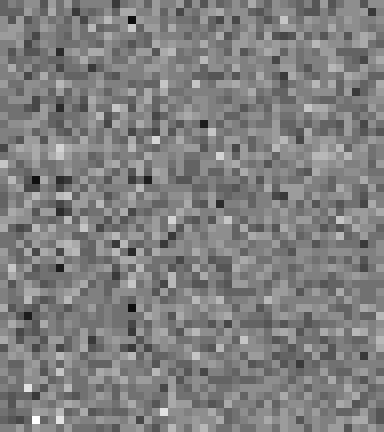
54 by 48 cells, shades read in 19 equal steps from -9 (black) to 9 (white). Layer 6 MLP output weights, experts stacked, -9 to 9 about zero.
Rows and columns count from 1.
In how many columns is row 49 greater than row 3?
19
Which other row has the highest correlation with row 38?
49
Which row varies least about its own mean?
13
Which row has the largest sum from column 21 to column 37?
6
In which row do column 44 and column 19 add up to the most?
20
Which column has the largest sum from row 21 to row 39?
18
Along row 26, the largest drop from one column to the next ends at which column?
28
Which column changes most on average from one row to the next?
17
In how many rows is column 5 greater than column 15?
22
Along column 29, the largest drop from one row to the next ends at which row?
41
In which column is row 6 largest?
40
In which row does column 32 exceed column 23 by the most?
33
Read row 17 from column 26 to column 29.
0 5 0 -1
